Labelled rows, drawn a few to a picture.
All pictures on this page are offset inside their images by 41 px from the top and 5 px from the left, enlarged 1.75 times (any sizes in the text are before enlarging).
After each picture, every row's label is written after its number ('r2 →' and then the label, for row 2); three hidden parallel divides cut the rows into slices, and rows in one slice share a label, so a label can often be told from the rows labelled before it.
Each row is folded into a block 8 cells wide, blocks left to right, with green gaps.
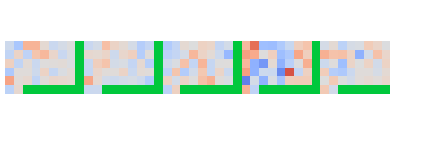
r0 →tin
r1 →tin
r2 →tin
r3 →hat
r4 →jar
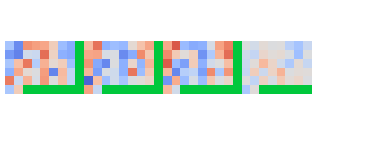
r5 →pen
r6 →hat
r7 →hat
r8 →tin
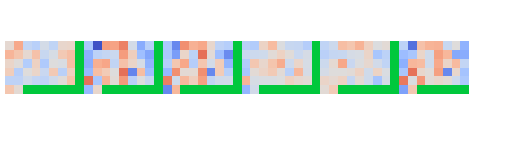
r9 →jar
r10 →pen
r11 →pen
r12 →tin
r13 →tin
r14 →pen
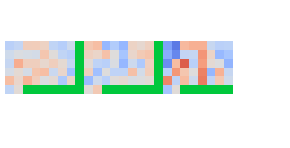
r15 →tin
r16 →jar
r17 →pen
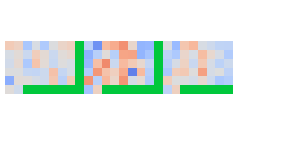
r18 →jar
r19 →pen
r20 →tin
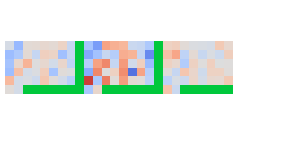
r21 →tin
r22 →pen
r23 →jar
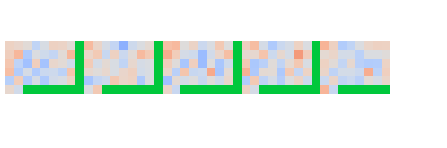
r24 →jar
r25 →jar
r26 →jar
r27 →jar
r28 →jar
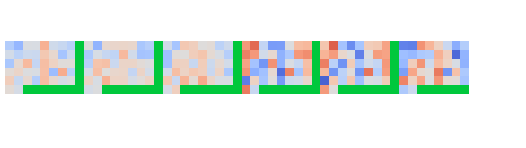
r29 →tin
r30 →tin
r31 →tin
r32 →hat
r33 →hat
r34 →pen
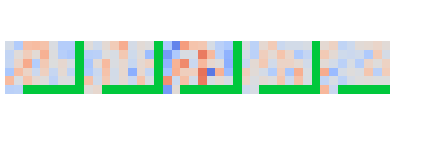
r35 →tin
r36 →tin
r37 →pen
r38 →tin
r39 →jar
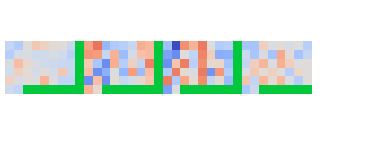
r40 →tin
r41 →hat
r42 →pen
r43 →tin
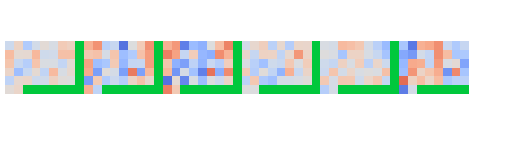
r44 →jar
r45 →hat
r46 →hat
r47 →jar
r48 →tin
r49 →pen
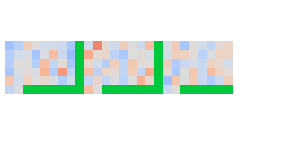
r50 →tin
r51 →jar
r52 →jar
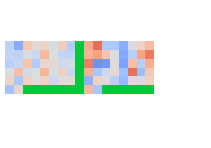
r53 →tin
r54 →hat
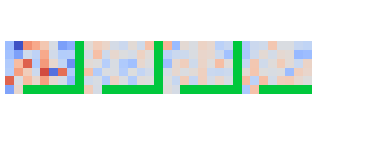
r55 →pen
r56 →jar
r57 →tin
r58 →tin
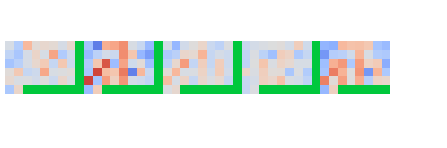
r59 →tin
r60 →pen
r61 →tin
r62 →tin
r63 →pen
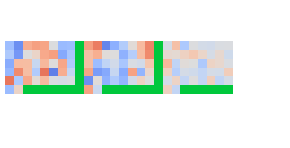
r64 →pen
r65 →hat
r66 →jar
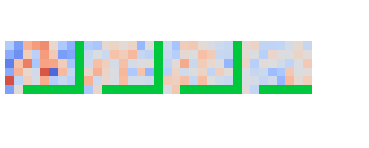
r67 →pen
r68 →tin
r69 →tin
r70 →jar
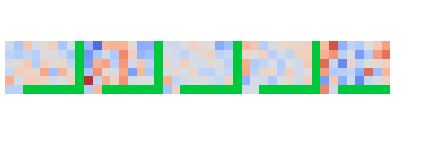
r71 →tin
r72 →pen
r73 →tin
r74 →jar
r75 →hat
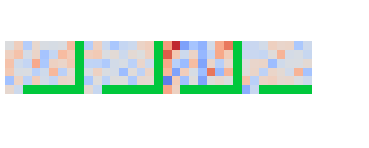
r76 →jar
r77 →jar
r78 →hat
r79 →tin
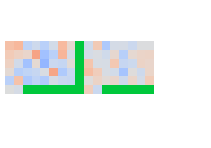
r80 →jar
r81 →jar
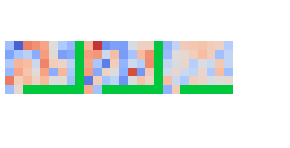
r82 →pen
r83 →hat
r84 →tin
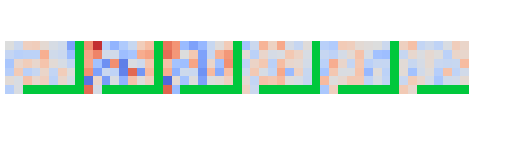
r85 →tin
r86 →hat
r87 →hat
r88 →tin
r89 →tin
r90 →jar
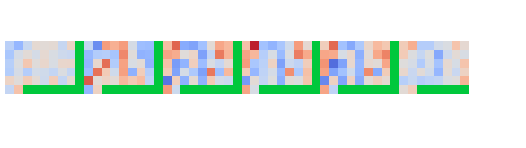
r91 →tin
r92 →pen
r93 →hat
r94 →hat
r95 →hat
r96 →jar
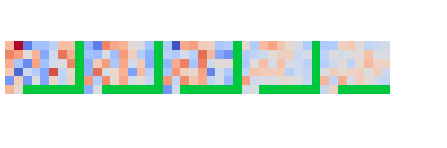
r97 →hat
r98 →pen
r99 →pen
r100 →tin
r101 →tin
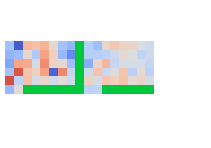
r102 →pen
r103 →tin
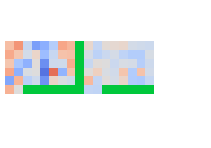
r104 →hat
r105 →tin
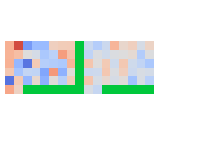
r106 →hat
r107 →tin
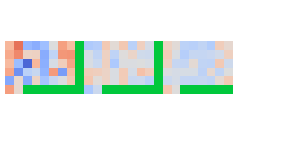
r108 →hat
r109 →tin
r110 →jar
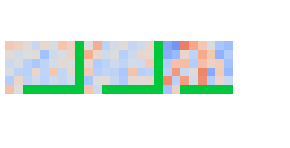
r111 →jar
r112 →jar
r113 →pen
